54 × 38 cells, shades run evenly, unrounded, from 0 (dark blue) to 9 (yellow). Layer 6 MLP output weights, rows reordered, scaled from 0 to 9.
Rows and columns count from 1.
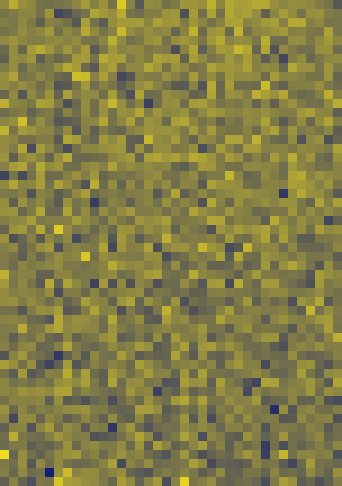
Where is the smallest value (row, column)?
53, 6
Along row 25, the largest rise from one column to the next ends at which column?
31
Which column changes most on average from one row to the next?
8
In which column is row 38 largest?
38
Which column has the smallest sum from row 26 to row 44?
18
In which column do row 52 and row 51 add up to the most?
1
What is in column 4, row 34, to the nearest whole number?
5
